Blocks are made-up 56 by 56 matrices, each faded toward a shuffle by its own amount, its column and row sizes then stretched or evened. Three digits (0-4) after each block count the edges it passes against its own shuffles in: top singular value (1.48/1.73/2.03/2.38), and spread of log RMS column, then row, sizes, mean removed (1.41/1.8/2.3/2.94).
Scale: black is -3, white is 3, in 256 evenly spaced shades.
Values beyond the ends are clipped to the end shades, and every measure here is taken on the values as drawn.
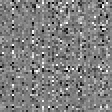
0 4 2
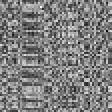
4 1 1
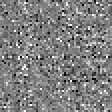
1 1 1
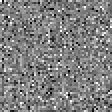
1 0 0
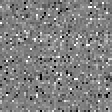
0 1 2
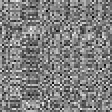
4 0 1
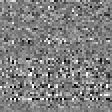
2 1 4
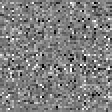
0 2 3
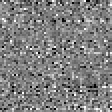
1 0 3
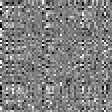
4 4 1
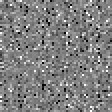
1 2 1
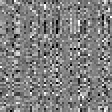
4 4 0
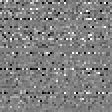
2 0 4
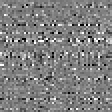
3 0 4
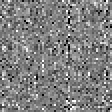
2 2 1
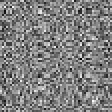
4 2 1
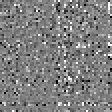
0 2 3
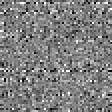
2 0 3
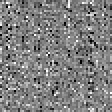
2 3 0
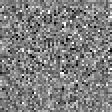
0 1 2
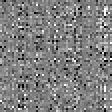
3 3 2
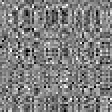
4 2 2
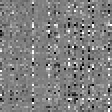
1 4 3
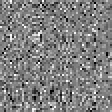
3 2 0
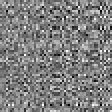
4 3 3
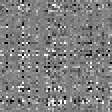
1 4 4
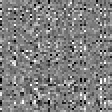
3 4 2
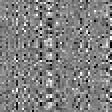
4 4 0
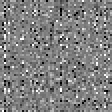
2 3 1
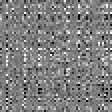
4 4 2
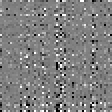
3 4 3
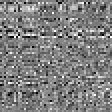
4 0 4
